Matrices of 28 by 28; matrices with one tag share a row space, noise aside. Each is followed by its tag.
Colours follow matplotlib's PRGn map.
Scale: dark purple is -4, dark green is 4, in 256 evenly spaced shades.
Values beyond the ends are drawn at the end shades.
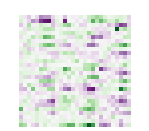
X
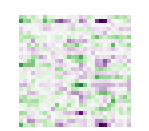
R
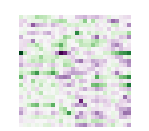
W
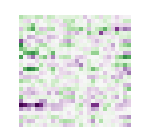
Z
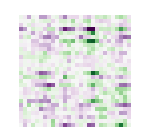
X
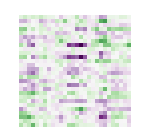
R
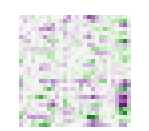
X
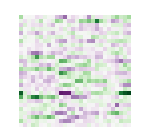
W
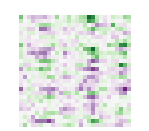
X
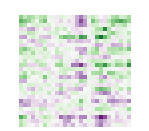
R
